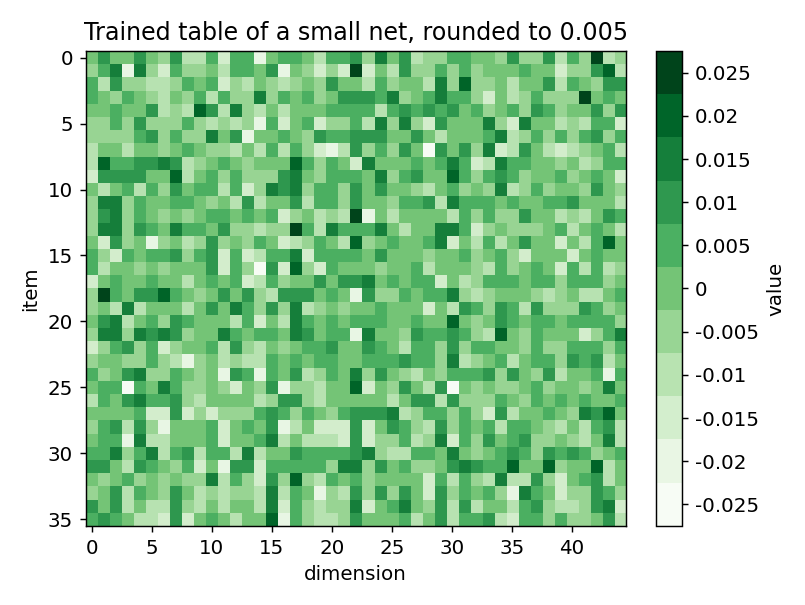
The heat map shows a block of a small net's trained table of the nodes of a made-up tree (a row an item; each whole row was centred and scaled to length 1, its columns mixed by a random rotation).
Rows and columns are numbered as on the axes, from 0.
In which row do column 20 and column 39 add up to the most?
13
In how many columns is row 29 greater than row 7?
18
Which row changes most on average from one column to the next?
1
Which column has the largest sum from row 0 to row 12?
22
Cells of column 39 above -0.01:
23
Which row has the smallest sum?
7
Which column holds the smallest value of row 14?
5
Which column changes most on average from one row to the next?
30
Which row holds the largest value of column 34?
21
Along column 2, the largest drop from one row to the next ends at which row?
15
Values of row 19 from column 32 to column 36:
0.005 -0.005 0.01 0.005 -0.01
